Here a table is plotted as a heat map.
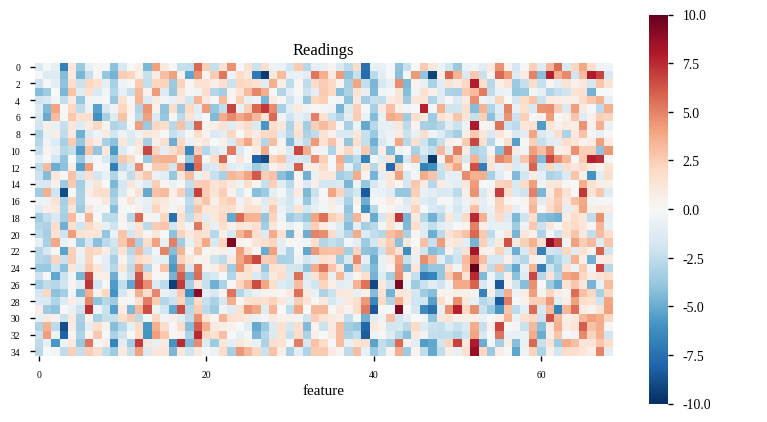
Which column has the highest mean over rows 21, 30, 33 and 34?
61
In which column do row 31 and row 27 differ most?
55
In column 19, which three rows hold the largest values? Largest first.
27, 32, 15
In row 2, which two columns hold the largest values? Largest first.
52, 43
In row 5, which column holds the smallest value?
7
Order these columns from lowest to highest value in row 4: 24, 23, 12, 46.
23, 46, 24, 12
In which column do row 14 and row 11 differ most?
26
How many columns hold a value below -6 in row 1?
4
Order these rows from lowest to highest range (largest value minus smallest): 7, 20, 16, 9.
16, 20, 9, 7
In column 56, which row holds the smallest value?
24
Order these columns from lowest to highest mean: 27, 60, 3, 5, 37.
3, 5, 37, 60, 27
